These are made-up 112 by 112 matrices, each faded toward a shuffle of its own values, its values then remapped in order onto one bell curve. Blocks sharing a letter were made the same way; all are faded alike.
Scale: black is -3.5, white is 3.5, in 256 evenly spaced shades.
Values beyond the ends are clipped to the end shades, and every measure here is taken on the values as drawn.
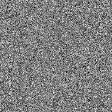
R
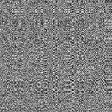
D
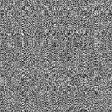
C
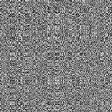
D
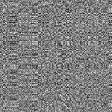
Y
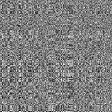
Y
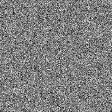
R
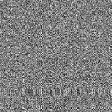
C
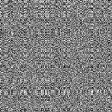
Y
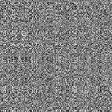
D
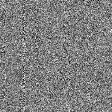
R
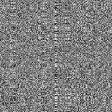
C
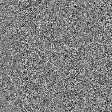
R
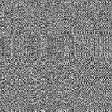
Y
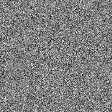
R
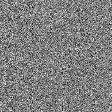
R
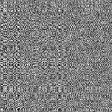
Y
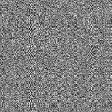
C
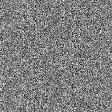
R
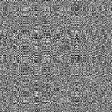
Y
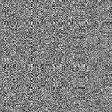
C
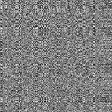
Y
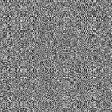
D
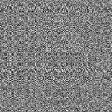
D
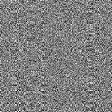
C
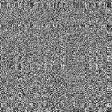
C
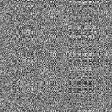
C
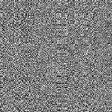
C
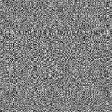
D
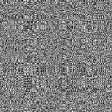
D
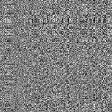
C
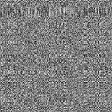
D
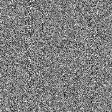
R
